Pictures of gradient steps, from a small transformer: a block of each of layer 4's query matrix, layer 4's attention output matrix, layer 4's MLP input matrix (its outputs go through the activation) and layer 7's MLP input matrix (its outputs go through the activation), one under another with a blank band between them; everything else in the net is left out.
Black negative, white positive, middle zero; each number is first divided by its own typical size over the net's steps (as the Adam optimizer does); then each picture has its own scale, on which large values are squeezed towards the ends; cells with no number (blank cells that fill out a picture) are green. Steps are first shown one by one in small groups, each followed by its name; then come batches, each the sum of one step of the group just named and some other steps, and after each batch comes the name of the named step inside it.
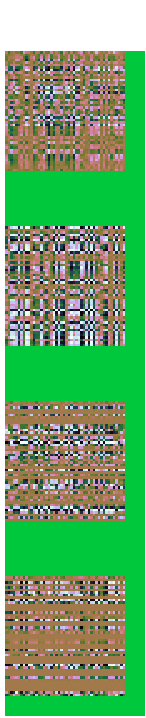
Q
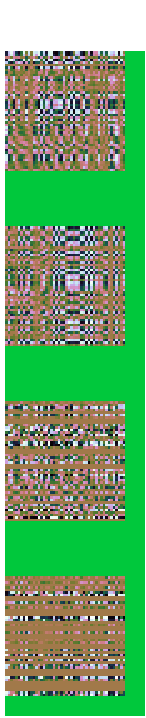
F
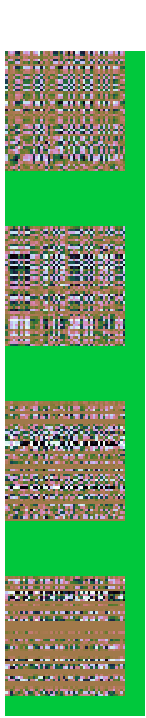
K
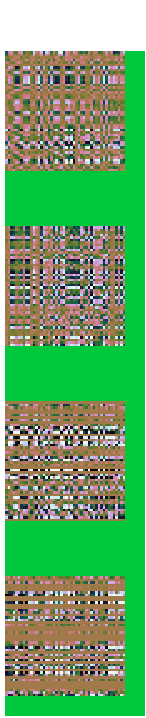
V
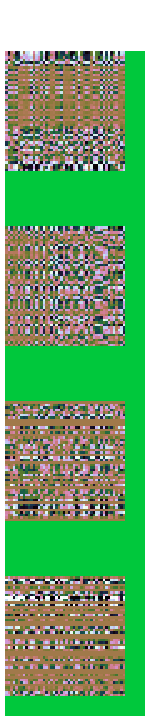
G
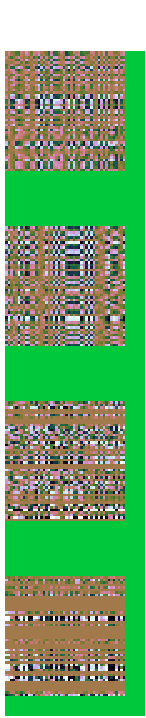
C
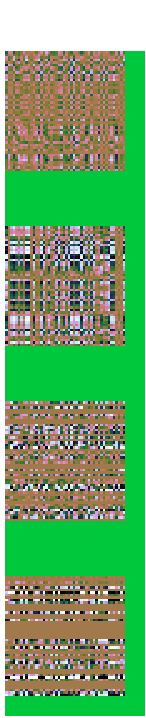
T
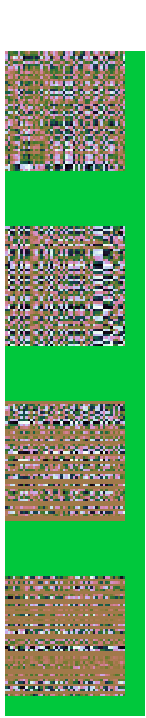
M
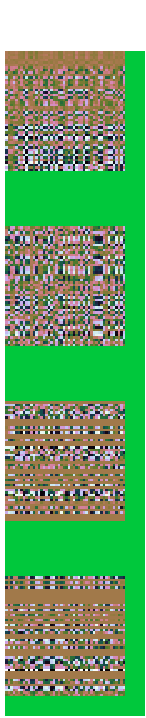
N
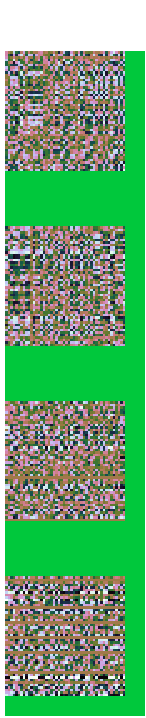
T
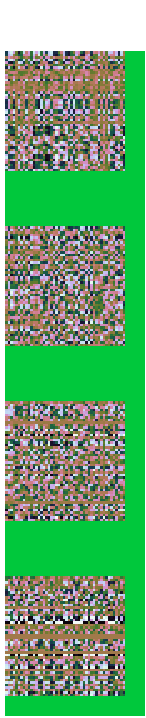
F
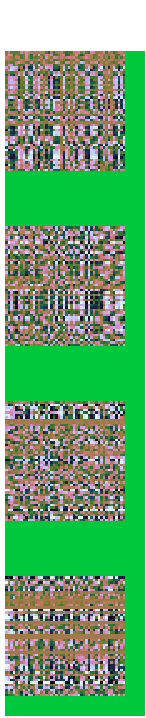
C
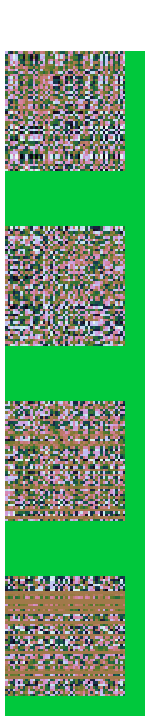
M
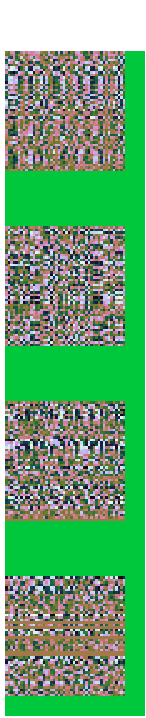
K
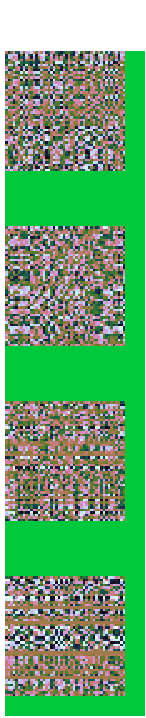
G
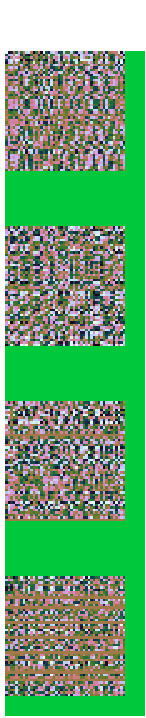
Q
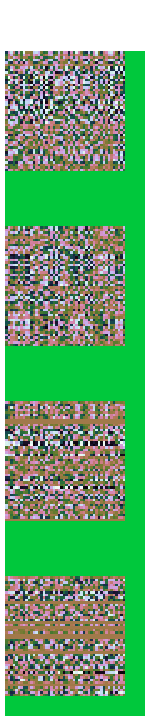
K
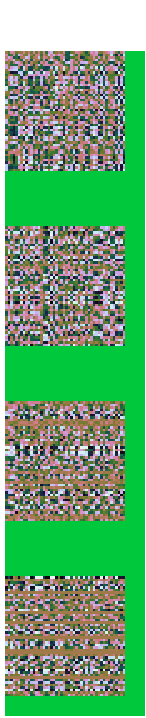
N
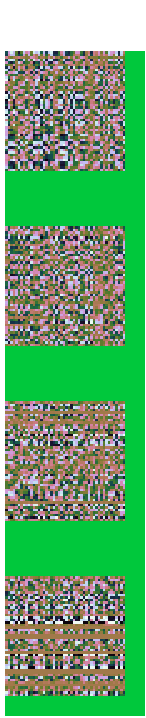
F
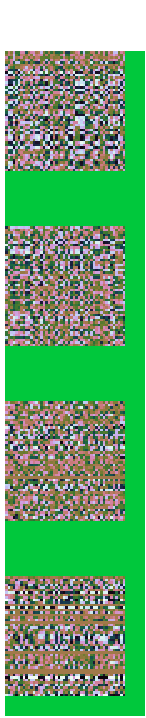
T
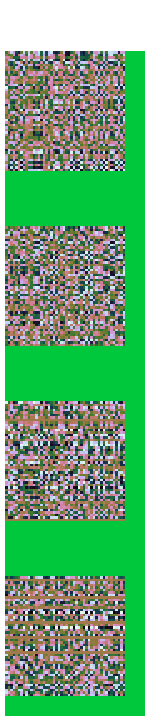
F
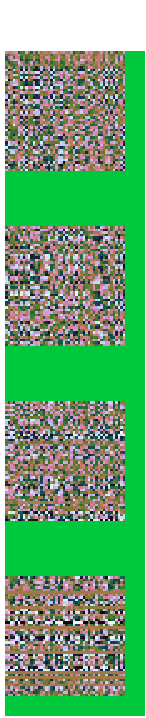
N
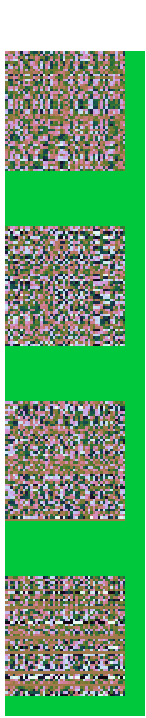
T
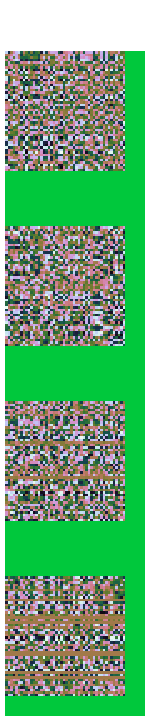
N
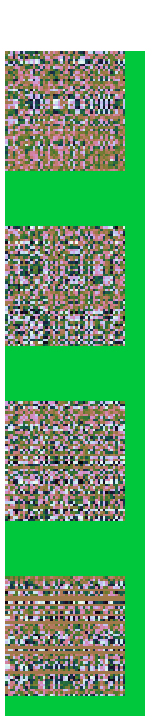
C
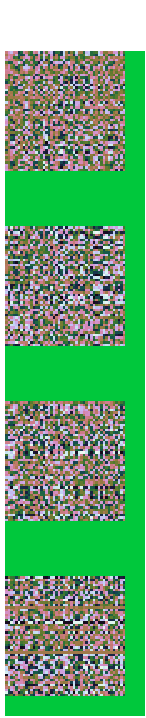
K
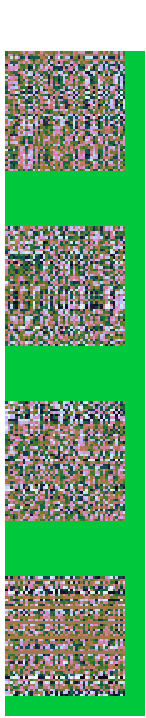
T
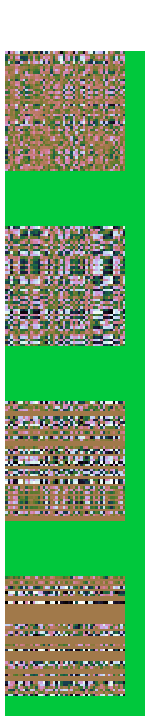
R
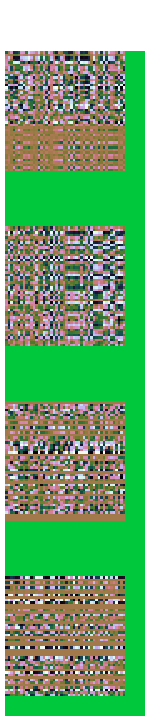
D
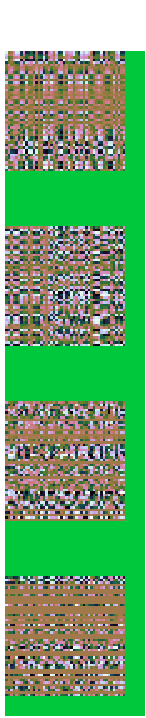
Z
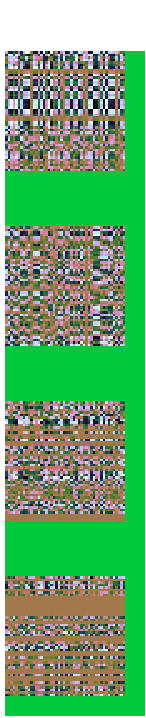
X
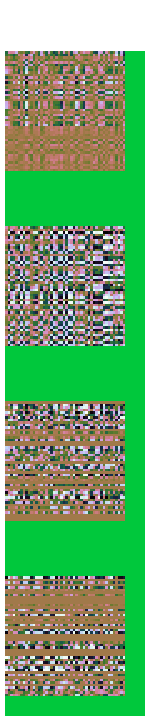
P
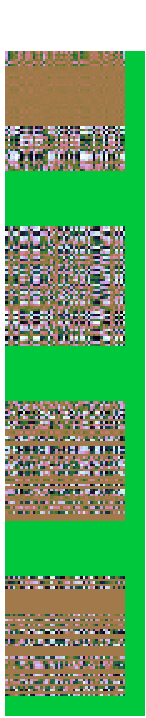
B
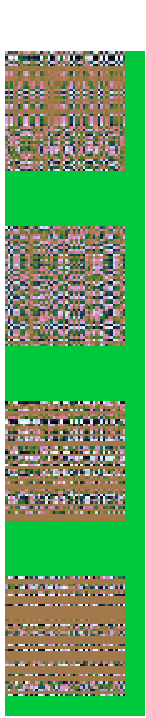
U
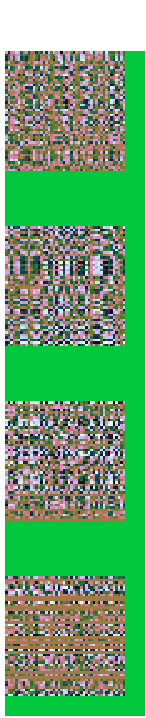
R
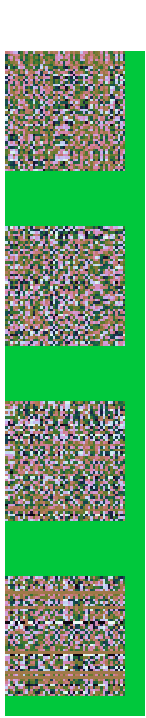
P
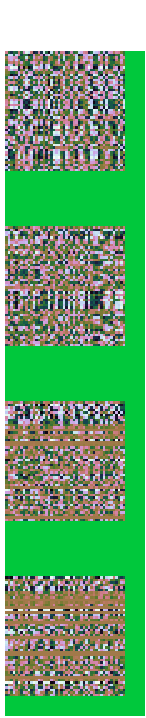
X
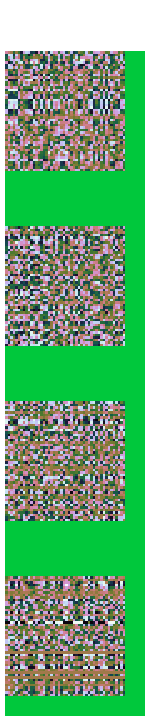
X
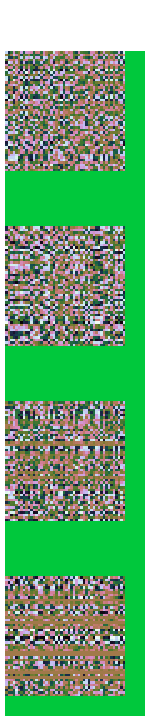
B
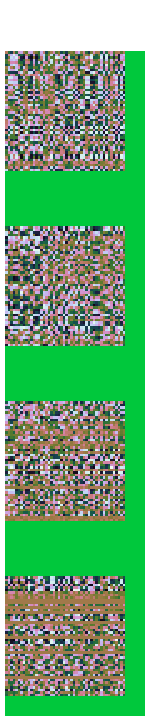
B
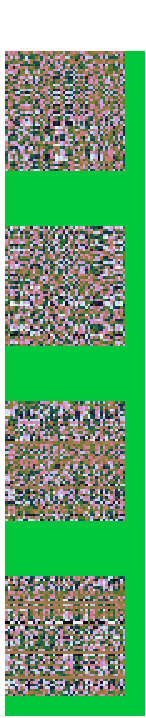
P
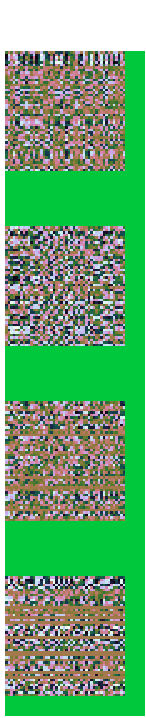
P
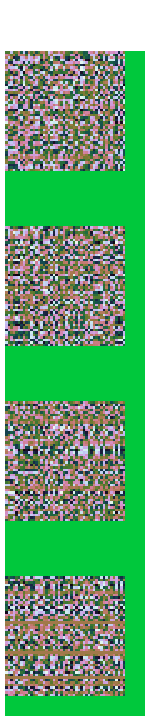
D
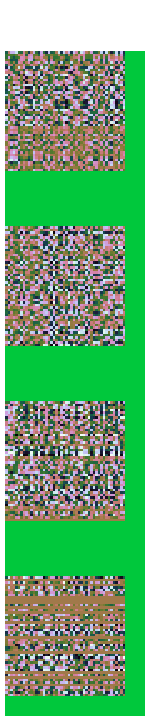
P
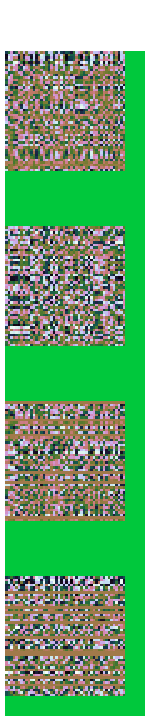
D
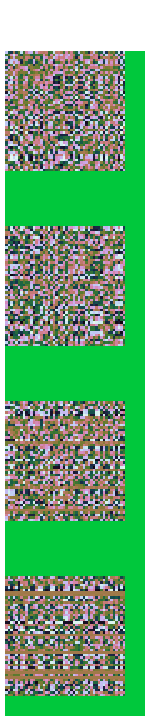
B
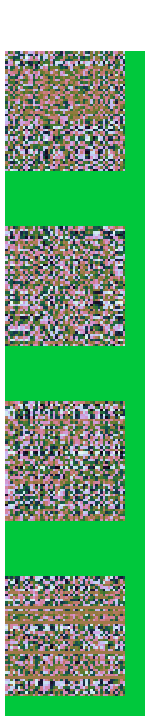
D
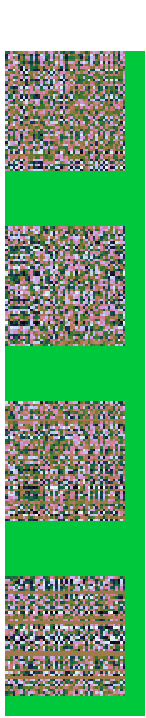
D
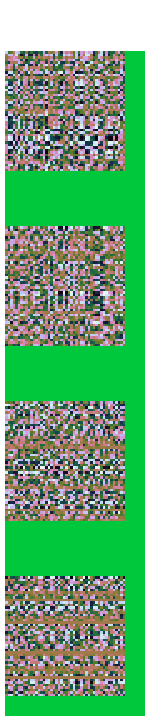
Z
